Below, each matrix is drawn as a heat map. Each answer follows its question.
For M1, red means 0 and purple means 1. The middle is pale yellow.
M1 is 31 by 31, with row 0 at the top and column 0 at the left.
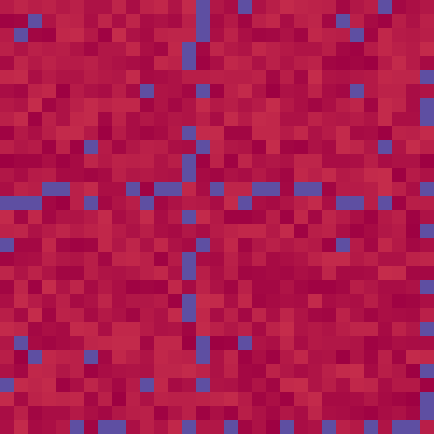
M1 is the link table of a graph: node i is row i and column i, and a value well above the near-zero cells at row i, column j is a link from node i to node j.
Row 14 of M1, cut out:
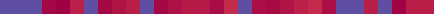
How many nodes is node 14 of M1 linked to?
9
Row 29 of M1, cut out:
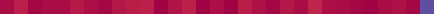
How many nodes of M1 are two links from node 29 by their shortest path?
9
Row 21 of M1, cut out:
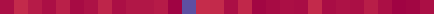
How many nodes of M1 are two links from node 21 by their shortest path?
10
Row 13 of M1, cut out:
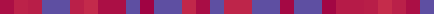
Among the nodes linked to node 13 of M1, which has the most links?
node 30
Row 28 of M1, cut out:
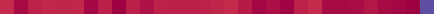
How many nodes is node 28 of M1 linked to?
1
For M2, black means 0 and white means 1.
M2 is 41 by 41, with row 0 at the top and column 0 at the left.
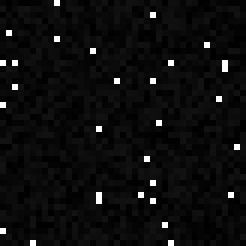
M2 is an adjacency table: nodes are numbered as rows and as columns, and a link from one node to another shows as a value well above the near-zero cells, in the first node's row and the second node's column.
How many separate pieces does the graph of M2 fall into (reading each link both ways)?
12
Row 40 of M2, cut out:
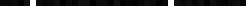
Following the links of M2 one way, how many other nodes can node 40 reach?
3
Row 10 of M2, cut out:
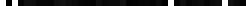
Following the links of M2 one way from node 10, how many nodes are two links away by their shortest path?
3
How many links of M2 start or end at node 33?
2
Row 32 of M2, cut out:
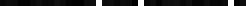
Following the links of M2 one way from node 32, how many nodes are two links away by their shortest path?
2
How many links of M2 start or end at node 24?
2
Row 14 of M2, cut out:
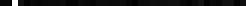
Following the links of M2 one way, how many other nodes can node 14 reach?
2
